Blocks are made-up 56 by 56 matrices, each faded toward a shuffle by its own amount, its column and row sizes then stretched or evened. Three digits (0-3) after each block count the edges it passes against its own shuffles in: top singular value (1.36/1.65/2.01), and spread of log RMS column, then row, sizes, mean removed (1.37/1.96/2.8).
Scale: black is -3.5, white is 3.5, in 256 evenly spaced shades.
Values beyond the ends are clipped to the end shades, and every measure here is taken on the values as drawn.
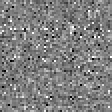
0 1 1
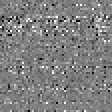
0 1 3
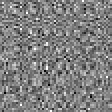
3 1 0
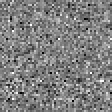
0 0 1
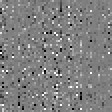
0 3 1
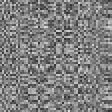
3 2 0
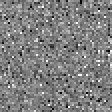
0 1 0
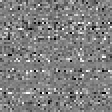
0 1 3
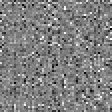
2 2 0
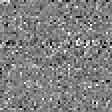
2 1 2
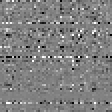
3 1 3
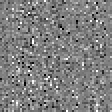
1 2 0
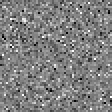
1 0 0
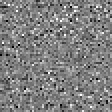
2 0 1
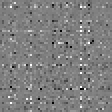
1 2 2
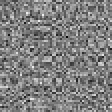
3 0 1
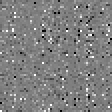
0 2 1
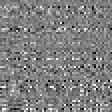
3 0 3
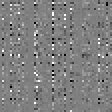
3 3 2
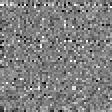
2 0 2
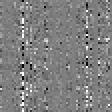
2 3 0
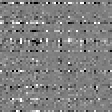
3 2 3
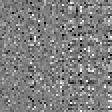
2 2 0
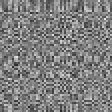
3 1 1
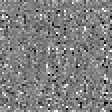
1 2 1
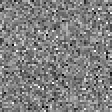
0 1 0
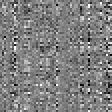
3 3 1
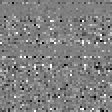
0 1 3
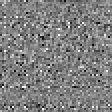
0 0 2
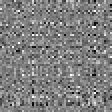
3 2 2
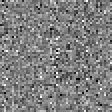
1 2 0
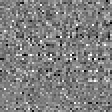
2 0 2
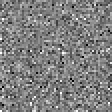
0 1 1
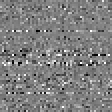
1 0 3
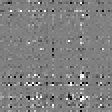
2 2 3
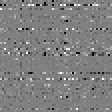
1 1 3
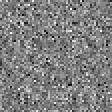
2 0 1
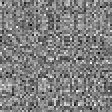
3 0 1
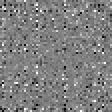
1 2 2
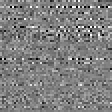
3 0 3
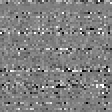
1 0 3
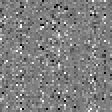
0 2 0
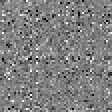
2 2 1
